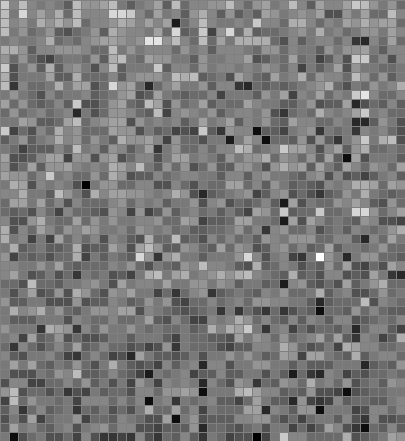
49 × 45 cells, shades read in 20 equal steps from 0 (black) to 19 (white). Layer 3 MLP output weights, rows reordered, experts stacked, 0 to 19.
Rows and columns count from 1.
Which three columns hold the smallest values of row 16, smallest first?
30, 26, 38
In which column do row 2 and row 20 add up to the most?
13
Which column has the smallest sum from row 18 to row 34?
10
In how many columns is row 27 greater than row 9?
15
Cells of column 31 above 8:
28
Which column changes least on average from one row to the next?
31
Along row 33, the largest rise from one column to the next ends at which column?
9
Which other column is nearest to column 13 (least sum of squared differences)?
1
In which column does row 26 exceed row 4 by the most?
8
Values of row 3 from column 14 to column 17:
13 12 10 12
